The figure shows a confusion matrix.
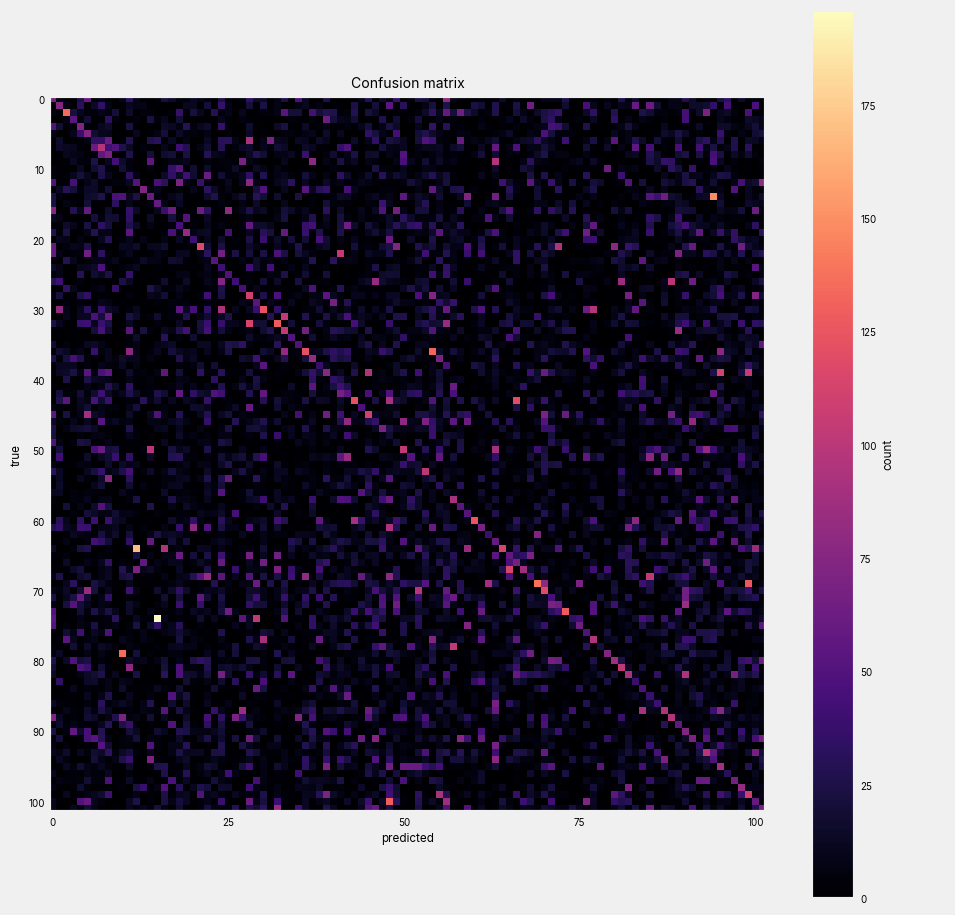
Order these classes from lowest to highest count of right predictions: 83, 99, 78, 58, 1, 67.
78, 83, 58, 1, 67, 99
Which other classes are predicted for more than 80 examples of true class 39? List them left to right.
45, 95, 99
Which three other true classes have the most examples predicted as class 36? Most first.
68, 33, 13
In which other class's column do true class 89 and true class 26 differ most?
88
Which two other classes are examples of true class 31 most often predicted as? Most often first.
33, 8
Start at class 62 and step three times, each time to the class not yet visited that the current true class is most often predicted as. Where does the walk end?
55
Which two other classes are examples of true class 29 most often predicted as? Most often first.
40, 84
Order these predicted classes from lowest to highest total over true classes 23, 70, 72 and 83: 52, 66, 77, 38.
38, 77, 66, 52
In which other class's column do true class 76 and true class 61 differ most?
48
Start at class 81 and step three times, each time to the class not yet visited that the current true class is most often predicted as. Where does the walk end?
41
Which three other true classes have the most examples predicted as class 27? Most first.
87, 9, 74
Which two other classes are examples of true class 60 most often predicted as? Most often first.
43, 83
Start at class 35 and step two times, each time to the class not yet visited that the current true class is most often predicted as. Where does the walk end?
32
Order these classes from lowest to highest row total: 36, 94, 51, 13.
13, 94, 51, 36
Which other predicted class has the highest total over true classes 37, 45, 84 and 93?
70
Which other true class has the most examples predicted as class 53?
46
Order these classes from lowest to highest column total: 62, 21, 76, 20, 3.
62, 20, 3, 21, 76
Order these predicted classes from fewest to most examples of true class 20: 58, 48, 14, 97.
14, 58, 97, 48
